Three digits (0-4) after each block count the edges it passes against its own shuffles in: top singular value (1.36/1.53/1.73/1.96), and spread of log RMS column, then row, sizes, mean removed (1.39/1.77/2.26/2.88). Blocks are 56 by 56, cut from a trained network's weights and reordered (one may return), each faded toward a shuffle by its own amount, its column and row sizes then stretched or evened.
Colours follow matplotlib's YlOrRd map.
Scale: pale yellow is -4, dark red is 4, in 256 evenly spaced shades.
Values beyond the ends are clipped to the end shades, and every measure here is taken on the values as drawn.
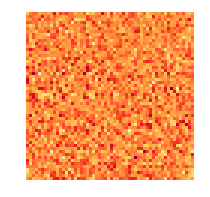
2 0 1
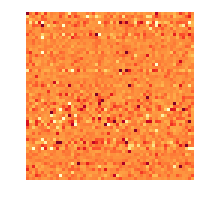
0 0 3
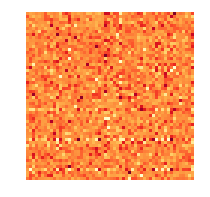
2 2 1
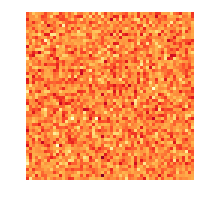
1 0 0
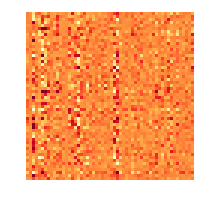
1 4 1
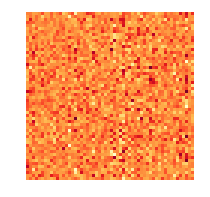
0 3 0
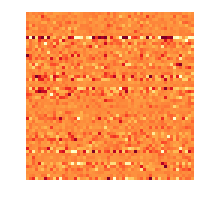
3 0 4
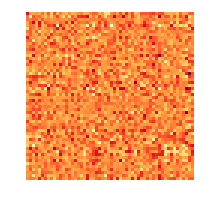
2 1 3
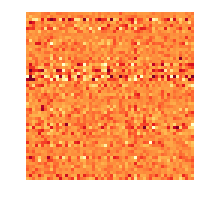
2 0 4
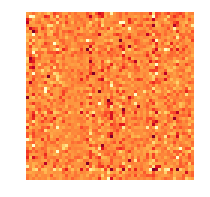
1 3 0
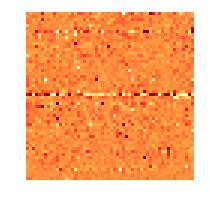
3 0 2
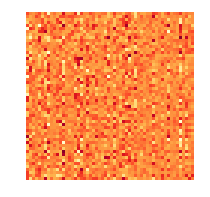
3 4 0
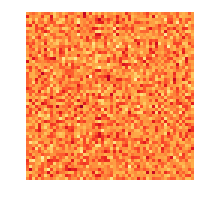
3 0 0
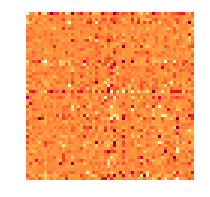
0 2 3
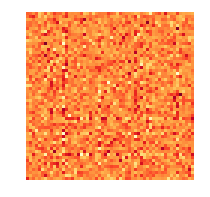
1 2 0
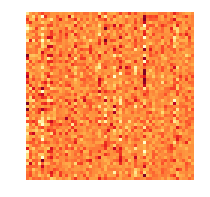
2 4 0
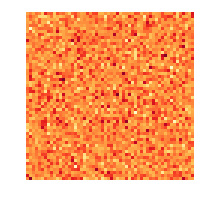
0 1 0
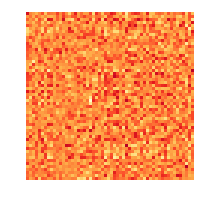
4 2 1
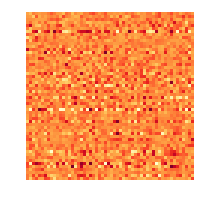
1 0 4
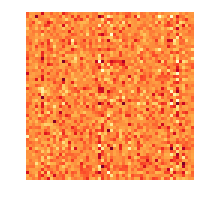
2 3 1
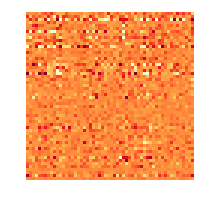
2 1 4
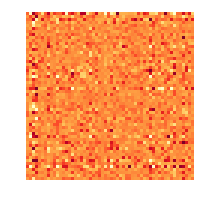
1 3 3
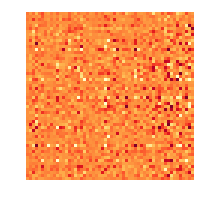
0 3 3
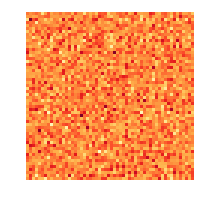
0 0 1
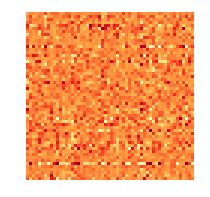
2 1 3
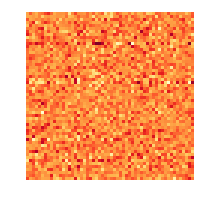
2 1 2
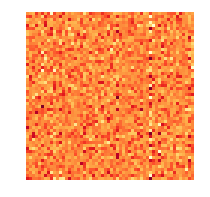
2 3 0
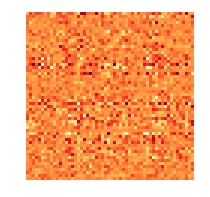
3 1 4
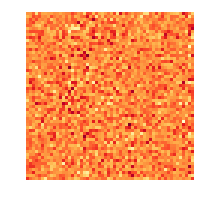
1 1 0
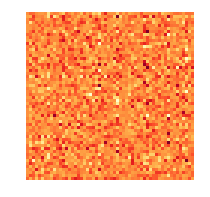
0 3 1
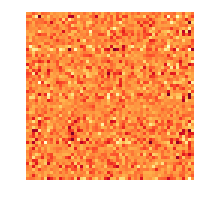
1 2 3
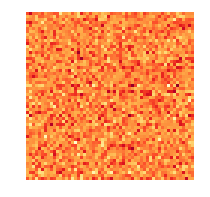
1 1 1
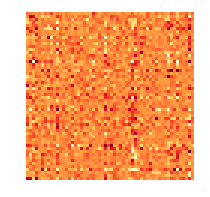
2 3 3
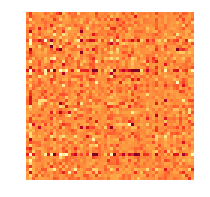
3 3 2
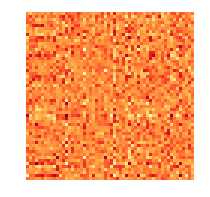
4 3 2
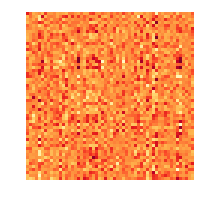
4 4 0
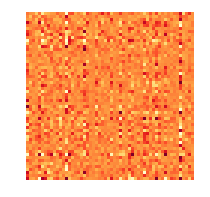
3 4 2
